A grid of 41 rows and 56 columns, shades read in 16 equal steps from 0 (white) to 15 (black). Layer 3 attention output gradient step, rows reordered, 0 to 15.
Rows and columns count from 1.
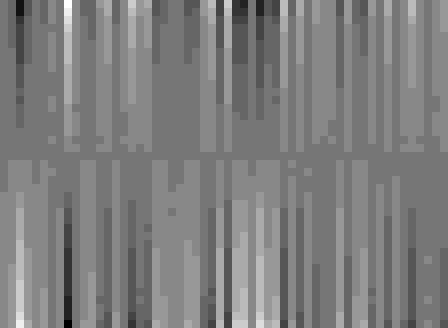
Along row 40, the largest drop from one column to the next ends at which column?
30
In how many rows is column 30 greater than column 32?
14
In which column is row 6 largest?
3
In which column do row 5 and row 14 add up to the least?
9
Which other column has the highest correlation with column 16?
42
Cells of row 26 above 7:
27
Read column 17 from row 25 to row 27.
8 9 9
